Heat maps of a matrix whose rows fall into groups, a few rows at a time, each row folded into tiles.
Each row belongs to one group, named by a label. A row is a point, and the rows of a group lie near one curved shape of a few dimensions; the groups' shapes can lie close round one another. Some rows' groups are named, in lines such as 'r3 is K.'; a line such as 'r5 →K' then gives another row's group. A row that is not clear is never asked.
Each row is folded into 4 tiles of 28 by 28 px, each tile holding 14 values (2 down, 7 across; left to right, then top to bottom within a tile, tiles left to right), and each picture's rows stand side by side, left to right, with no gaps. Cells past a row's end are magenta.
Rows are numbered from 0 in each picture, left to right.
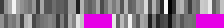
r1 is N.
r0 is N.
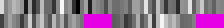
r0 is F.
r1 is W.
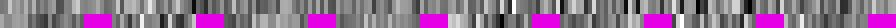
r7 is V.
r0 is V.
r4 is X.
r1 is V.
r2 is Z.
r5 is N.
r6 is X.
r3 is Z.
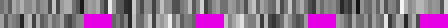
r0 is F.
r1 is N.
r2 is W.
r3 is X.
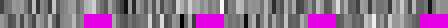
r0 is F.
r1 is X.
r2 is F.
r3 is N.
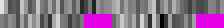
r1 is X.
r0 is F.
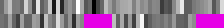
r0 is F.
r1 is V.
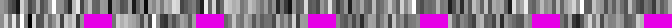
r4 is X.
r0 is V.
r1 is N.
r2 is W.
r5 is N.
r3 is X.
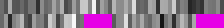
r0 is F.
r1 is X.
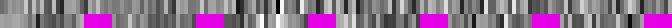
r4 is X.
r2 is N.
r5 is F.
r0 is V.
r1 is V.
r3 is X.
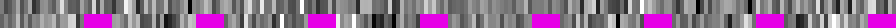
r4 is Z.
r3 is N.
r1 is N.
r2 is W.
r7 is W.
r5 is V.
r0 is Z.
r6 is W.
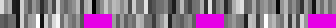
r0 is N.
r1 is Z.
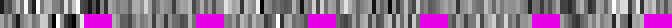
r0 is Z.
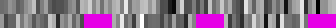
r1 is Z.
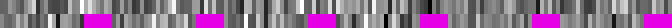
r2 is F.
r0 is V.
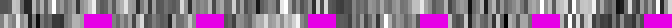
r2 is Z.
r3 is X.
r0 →N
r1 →N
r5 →Z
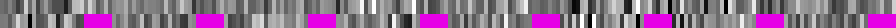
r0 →V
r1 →V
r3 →Z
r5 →V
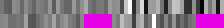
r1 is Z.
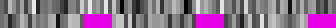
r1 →X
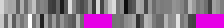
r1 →N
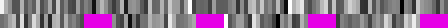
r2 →X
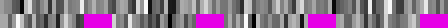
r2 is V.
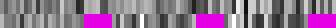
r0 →F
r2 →Z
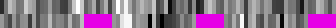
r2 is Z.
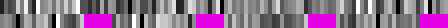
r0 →Z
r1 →V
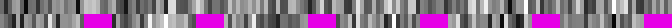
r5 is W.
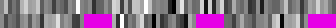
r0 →W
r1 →Z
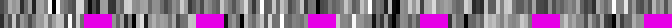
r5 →W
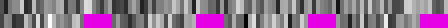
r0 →W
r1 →W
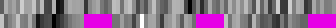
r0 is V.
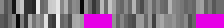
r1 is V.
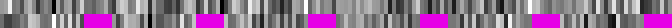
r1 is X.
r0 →N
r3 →W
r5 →X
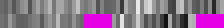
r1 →Z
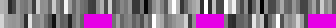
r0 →X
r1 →Z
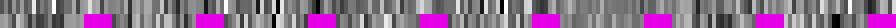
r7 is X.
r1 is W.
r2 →F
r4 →F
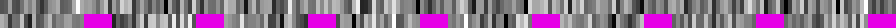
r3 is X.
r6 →F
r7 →F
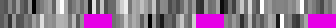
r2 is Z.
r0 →Z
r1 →X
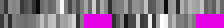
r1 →W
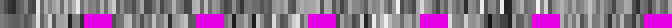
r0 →X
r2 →F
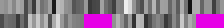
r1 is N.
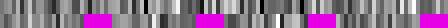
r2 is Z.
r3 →X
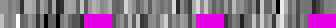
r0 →N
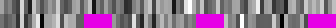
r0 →N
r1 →F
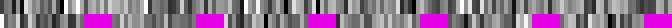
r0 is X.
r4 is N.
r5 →X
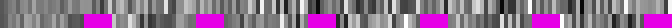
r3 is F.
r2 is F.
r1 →V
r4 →W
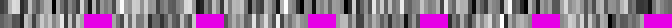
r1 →X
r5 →X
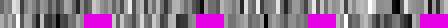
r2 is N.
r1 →Z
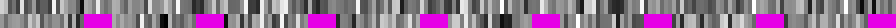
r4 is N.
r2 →X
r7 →F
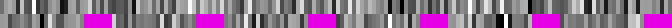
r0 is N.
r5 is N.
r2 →V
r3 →W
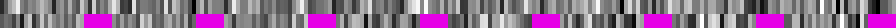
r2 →X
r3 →V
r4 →N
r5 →Z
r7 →F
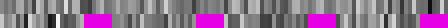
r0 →X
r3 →W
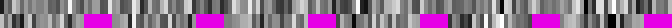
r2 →X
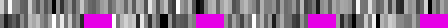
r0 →N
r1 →X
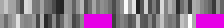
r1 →N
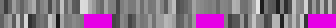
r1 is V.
